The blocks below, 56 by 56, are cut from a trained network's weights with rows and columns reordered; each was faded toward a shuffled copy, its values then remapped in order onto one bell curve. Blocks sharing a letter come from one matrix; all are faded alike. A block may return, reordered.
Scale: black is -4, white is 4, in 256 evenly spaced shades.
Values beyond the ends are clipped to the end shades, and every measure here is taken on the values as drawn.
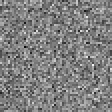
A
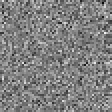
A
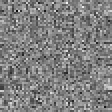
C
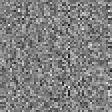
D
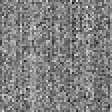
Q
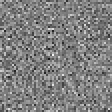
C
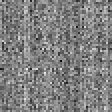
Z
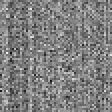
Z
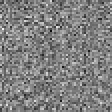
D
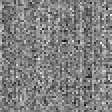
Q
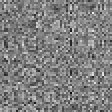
D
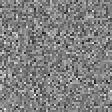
A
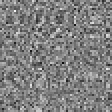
C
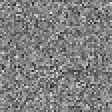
A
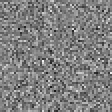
A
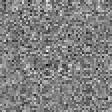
C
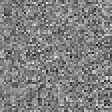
C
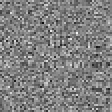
C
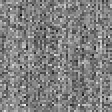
Z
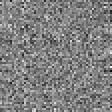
D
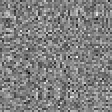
D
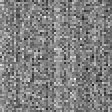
Q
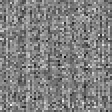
Z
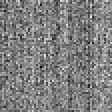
Z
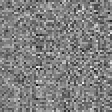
C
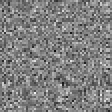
D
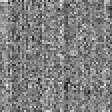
Z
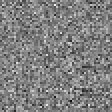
A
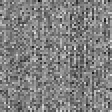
Q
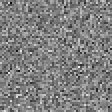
A
